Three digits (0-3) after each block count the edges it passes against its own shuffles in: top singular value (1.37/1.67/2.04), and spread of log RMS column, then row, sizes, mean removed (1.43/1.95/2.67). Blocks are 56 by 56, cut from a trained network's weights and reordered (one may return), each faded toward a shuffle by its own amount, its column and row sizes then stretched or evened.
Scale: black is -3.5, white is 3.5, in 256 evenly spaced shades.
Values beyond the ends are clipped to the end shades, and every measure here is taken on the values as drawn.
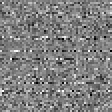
0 0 3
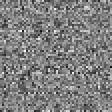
0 1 3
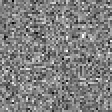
1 1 0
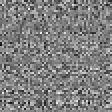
3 0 3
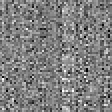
2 2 1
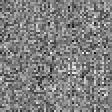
2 2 1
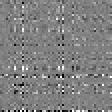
3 2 3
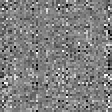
2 3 2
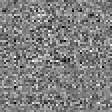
0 2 3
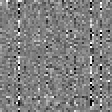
3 3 1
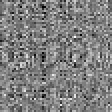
3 2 2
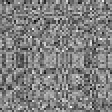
3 0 1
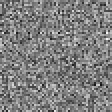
0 1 2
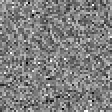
0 0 0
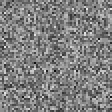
1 1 1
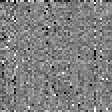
3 2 0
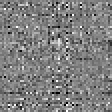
2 2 3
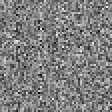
0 2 1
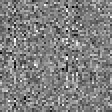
2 2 0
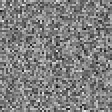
1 0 1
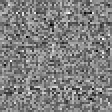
0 1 3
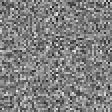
2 1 0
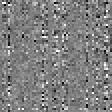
1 3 1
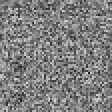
1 0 0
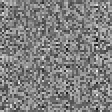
0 3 1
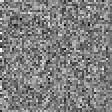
0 2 1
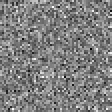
0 0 1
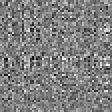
3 2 2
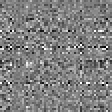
3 2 3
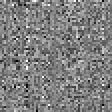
0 3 2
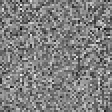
0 1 0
